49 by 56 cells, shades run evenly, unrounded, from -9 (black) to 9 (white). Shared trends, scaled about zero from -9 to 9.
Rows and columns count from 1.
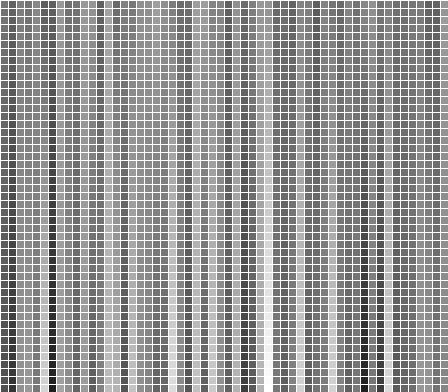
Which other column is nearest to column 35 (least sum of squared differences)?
45
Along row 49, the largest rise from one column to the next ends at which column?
49
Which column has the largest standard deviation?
6
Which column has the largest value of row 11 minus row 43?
46
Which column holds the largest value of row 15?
34
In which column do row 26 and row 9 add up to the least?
7
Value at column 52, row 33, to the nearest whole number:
-1
